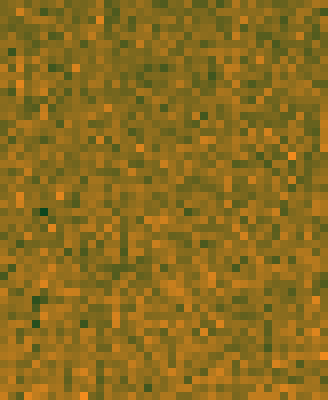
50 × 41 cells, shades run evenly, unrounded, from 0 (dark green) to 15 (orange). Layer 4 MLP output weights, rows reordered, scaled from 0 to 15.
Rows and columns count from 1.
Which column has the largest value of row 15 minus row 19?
15
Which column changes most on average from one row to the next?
6
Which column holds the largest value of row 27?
35
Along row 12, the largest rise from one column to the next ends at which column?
3
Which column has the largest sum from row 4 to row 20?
30
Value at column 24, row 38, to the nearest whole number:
11
